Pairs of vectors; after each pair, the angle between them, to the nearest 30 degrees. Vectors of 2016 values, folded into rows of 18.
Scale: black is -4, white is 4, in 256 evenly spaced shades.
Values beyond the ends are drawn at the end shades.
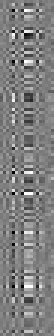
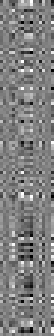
120 degrees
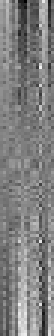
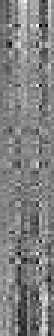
150 degrees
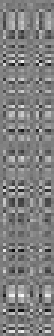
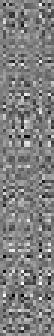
120 degrees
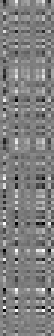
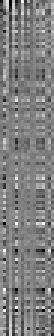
150 degrees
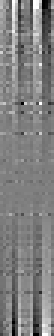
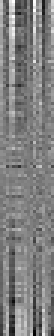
60 degrees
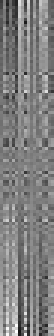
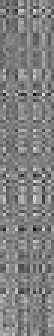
60 degrees
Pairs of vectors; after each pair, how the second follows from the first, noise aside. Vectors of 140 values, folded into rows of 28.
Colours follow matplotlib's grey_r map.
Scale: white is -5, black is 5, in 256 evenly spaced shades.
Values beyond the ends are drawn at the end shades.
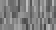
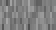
reversed, negated, shrunk.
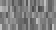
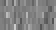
wrapped around, partly zeroed.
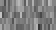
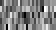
wrapped around, negated, scaled up.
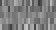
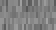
reversed, negated, shrunk.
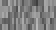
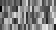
wrapped around, negated, scaled up.
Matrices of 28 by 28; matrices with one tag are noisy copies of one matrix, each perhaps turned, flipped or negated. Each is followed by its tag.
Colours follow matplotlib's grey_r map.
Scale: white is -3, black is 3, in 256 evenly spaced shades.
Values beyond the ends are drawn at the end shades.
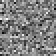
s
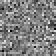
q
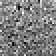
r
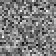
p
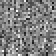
q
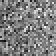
r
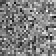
r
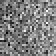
r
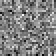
s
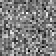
p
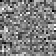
q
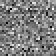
p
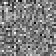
q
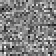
q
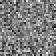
q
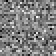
p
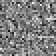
s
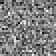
p
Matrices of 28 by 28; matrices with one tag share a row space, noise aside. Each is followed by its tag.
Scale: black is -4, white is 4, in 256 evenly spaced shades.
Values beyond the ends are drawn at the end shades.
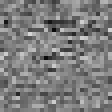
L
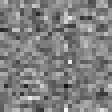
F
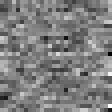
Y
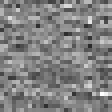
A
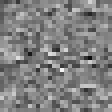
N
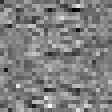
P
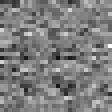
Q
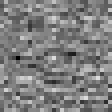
L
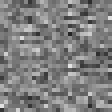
F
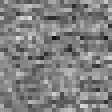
L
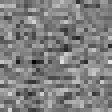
P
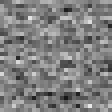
A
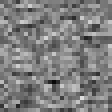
L
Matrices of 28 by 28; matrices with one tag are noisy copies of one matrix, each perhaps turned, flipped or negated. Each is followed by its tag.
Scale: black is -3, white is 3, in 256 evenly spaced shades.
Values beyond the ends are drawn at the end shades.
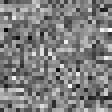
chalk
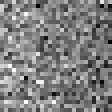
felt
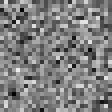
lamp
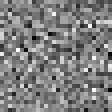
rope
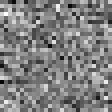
chalk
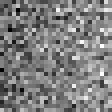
felt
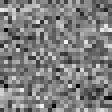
chalk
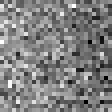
felt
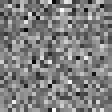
rope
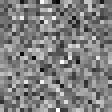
rope
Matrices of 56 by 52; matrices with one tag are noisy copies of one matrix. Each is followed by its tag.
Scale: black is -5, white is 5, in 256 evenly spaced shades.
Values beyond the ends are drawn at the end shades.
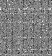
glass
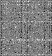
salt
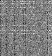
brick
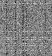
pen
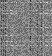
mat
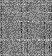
salt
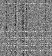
pen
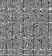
glass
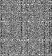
salt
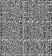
salt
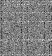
salt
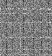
glass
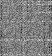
salt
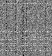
pen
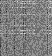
brick
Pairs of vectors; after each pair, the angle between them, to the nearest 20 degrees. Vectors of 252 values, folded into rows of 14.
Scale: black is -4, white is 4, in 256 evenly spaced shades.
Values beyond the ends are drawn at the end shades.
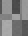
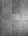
80 degrees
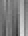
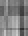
140 degrees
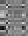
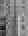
60 degrees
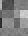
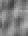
60 degrees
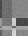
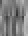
100 degrees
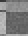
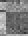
20 degrees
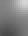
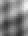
40 degrees
